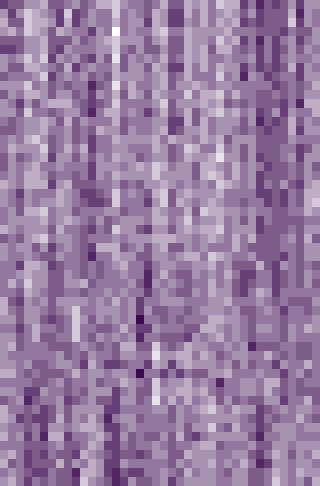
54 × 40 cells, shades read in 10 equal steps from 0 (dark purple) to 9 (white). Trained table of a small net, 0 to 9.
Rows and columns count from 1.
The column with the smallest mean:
33
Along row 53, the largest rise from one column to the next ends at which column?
11
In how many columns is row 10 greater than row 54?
21
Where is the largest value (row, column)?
4, 15
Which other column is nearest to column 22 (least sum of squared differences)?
34
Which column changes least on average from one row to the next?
37
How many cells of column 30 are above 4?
32
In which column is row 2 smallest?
38
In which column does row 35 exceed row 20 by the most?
10
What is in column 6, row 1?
6
